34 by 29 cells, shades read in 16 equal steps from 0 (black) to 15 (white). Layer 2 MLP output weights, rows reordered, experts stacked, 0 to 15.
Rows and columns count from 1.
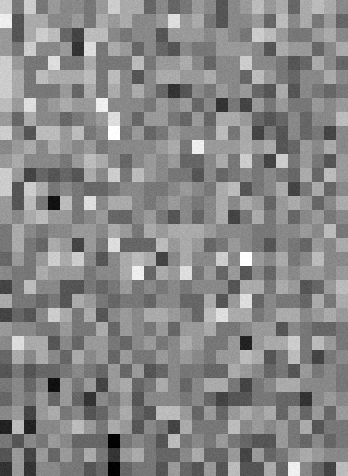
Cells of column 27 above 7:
21
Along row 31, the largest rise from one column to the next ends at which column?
2
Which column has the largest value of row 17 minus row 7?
15
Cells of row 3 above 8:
15
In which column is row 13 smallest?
3
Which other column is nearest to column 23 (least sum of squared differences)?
18
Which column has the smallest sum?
23
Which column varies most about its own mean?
10
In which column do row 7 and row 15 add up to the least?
5
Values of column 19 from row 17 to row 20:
8 7 12 6
